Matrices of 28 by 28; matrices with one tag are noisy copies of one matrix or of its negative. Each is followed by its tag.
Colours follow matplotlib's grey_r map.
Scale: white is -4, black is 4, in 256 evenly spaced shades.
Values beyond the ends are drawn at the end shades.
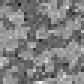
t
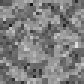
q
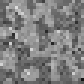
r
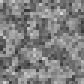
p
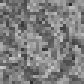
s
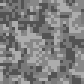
s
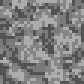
q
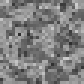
q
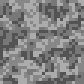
t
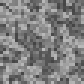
s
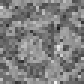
q
